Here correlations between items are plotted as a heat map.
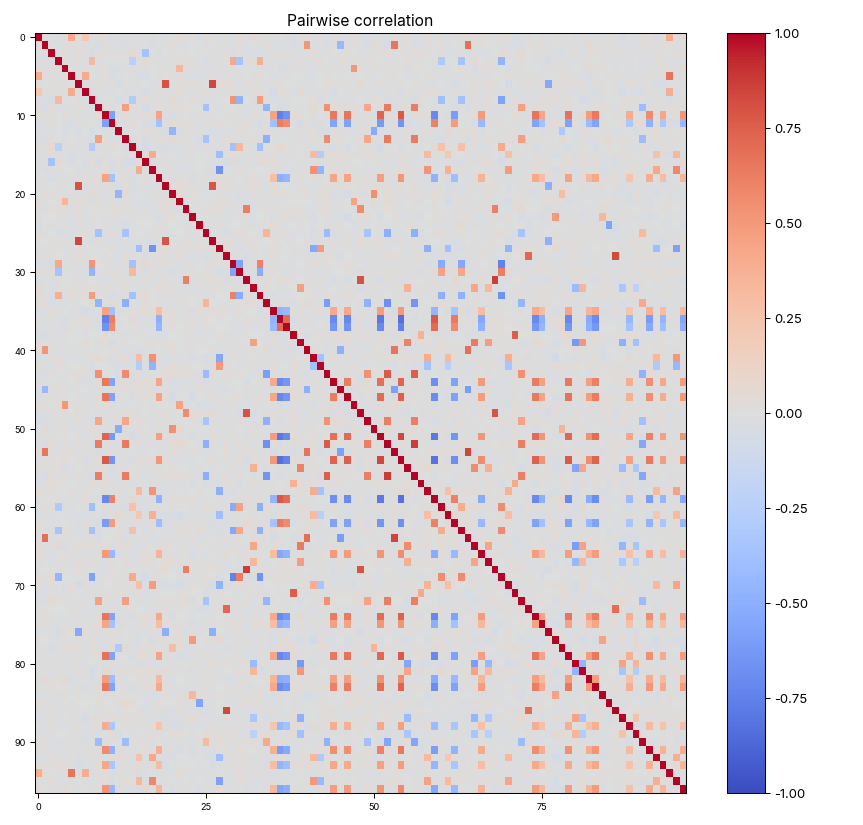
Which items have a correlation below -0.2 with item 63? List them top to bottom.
3, 8, 29, 33
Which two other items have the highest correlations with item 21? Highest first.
47, 4
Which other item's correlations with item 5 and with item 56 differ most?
52
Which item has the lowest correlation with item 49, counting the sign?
34
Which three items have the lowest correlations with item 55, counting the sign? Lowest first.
80, 87, 89
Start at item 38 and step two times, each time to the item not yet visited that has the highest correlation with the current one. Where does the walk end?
57
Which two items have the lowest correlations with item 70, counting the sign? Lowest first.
27, 42
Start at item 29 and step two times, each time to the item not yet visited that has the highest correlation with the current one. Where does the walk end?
8
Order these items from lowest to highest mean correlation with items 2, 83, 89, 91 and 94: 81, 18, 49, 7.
81, 49, 7, 18
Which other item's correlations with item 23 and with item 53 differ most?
64
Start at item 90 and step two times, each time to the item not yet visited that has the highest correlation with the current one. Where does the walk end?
25
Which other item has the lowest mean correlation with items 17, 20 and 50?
12
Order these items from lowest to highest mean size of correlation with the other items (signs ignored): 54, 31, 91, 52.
31, 52, 91, 54
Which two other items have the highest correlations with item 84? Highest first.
77, 23
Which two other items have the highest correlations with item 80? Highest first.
87, 89
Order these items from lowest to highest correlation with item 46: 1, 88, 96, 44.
1, 88, 96, 44
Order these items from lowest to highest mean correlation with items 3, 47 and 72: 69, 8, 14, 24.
69, 14, 24, 8
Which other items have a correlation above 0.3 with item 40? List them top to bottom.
1, 53, 64
